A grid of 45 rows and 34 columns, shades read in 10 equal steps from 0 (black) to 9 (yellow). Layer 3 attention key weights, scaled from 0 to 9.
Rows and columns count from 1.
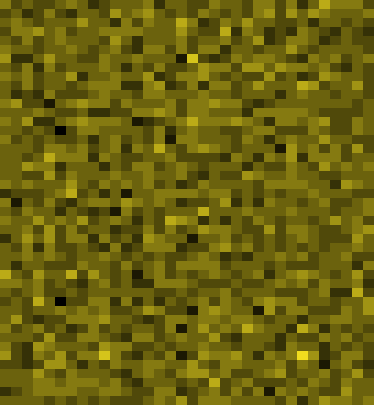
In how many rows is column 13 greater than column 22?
15
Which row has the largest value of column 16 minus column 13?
25
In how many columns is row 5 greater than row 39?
12
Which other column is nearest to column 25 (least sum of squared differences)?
14
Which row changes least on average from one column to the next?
13
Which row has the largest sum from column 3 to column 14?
4
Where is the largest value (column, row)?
28, 40
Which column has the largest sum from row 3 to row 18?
18
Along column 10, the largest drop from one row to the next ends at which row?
41
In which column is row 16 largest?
30
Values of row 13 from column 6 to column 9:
3 3 4 2
